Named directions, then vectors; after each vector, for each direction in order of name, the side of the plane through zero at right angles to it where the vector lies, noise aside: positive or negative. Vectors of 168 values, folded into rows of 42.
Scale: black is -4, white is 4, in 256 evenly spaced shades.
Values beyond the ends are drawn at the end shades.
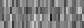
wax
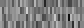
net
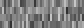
negative, negative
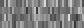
negative, positive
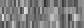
positive, negative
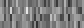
positive, negative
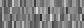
negative, negative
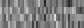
positive, negative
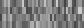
negative, positive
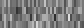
negative, positive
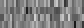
negative, positive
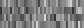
negative, positive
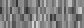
negative, positive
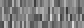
negative, negative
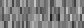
positive, positive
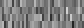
positive, positive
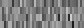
positive, positive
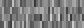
negative, negative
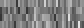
negative, positive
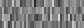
negative, negative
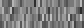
negative, negative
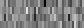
positive, negative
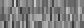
positive, positive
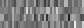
positive, negative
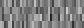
positive, positive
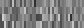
negative, negative
